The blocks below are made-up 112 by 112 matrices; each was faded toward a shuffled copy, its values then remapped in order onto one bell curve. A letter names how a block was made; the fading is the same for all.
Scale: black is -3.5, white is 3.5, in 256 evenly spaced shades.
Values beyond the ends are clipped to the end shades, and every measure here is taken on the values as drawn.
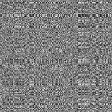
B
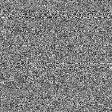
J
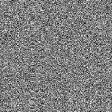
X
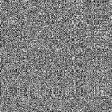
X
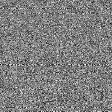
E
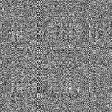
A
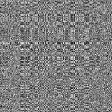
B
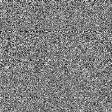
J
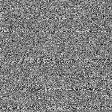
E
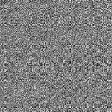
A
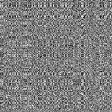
B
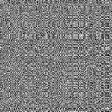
B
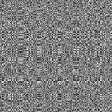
B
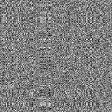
A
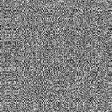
A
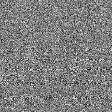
J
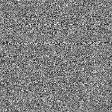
J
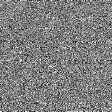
E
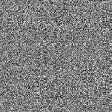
X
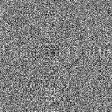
X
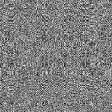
A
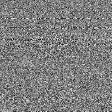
J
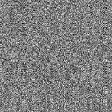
X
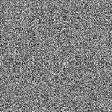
X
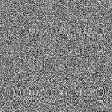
X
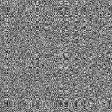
A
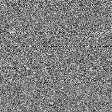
E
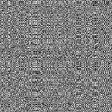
B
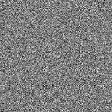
X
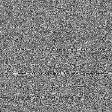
J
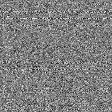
E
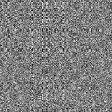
A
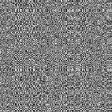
B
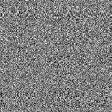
X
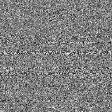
J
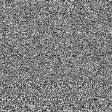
J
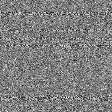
E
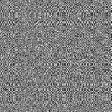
B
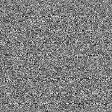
E
